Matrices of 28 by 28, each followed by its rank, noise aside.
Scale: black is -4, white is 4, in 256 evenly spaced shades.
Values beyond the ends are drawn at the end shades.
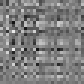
two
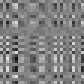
one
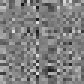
four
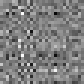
three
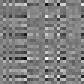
one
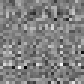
six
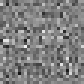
four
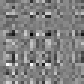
two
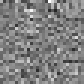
six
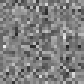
six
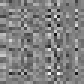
two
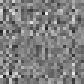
four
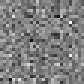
six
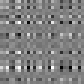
one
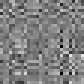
three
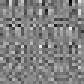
three
